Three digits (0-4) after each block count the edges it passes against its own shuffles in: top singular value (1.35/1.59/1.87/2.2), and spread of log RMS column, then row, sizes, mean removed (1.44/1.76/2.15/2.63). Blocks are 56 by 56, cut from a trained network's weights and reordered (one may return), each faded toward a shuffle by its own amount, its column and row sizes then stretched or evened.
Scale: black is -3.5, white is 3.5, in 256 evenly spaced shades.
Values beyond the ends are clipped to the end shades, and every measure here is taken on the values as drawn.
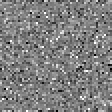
1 0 2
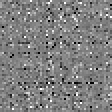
1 3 3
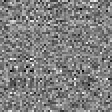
3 0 2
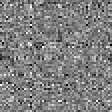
3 1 2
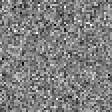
1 0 1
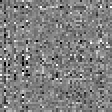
0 4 3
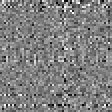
3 1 3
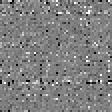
1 2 4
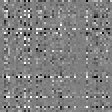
3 4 4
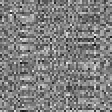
4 2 1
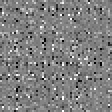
2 4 2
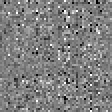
0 4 2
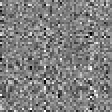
4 3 2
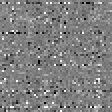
2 1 3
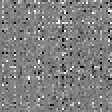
1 4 3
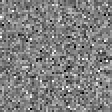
1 1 0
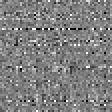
3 1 4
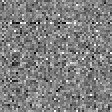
2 0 2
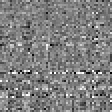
3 1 4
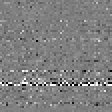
4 0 4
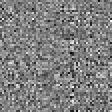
3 2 2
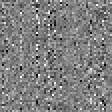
0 4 0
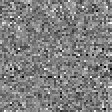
1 1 2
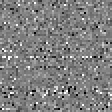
0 0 3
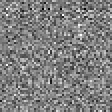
3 0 1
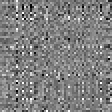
4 4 2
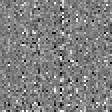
1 4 1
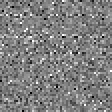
2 0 1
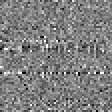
3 0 3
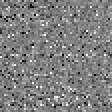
1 0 3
